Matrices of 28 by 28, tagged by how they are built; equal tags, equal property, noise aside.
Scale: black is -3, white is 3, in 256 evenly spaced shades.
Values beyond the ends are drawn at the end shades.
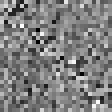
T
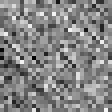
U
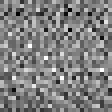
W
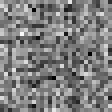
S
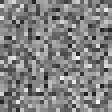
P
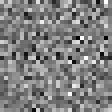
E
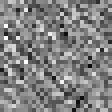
U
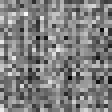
S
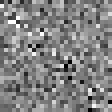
T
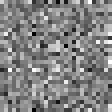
E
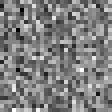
S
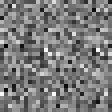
W
